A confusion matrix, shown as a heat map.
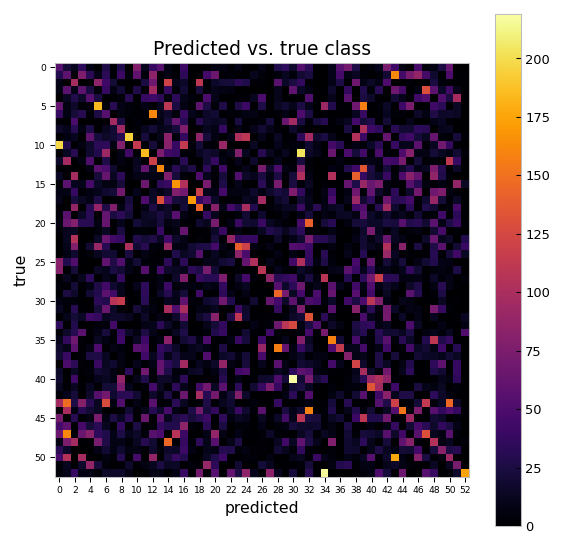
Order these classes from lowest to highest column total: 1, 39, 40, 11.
11, 40, 1, 39
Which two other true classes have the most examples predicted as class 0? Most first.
10, 43
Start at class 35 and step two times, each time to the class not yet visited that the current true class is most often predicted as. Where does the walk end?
14
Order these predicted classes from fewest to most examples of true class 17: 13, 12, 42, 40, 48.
12, 40, 42, 48, 13
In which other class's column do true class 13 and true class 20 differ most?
32
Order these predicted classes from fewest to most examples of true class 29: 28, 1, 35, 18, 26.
26, 1, 18, 35, 28
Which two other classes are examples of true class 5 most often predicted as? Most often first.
39, 14
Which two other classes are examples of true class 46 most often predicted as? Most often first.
16, 1
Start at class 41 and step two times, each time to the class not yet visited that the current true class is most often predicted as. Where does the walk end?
30
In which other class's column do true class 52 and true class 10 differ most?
34
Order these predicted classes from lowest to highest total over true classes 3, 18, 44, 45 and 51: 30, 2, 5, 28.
28, 30, 2, 5
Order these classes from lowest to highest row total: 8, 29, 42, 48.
8, 29, 42, 48
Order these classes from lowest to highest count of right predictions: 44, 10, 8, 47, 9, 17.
8, 10, 47, 44, 17, 9
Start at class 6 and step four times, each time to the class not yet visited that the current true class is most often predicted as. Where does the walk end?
1
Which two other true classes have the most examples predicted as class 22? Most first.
52, 18
